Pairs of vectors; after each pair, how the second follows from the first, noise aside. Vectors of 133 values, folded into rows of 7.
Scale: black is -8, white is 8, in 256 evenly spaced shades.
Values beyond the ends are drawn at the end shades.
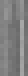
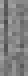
reversed, negated.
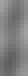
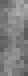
reversed, negated.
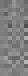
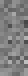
copied.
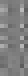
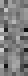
reversed, negated, scaled up.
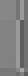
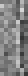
scaled up.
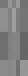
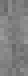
reversed, negated, shrunk.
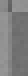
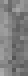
copied.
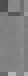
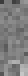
reversed, negated.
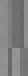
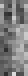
wrapped around, negated, scaled up.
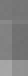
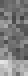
scaled up.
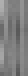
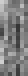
scaled up.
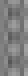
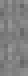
wrapped around, shrunk.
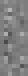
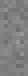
reversed, negated, shrunk.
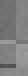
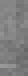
negated, shrunk.
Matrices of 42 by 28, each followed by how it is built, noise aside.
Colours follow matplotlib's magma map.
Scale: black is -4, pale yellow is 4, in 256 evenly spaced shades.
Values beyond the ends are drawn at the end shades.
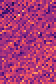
Hankel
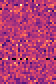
uneven rows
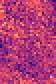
smooth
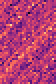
Hankel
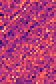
Hankel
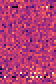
uneven rows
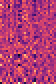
low rank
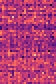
blocks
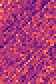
Hankel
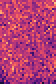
smooth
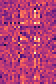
low rank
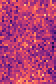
smooth
